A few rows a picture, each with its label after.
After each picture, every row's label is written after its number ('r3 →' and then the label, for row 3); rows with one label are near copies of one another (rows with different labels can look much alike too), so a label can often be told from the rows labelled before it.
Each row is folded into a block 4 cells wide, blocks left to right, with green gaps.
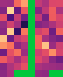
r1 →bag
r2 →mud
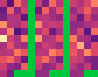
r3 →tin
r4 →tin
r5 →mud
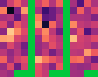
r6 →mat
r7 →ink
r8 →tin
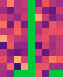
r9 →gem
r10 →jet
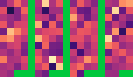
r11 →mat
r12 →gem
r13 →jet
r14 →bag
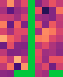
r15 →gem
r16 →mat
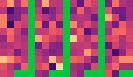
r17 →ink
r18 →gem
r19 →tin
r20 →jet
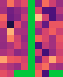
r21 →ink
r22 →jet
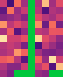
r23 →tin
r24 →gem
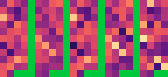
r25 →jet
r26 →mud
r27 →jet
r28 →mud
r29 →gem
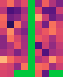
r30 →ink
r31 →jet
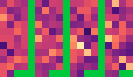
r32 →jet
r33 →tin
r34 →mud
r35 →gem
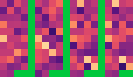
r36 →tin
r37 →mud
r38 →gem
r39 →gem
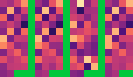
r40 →bag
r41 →bag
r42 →gem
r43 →bag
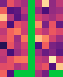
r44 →jet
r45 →gem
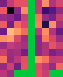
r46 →mat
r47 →ink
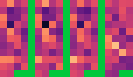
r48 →ink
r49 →ink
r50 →ink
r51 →mud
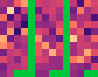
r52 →bag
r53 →mud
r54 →tin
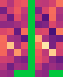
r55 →mud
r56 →mud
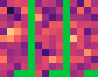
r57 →mat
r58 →jet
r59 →tin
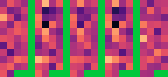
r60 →jet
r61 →ink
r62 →ink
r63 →ink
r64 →tin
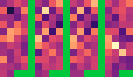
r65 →mat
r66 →bag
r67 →bag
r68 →mud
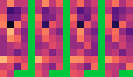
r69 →ink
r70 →ink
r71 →ink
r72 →ink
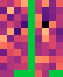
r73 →bag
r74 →ink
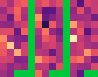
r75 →mud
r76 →ink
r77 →tin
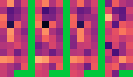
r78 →ink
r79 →ink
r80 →ink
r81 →jet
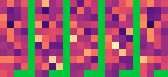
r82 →ink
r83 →gem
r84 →tin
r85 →mud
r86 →ink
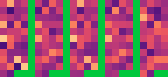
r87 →gem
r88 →tin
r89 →gem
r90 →tin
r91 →jet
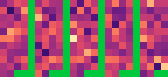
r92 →mat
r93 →jet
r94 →tin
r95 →ink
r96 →gem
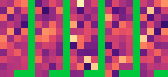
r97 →bag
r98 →mat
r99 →gem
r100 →jet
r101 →bag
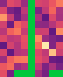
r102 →jet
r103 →mud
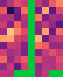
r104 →mat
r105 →bag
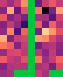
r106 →bag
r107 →mat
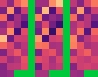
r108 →bag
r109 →bag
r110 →bag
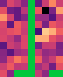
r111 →jet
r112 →mat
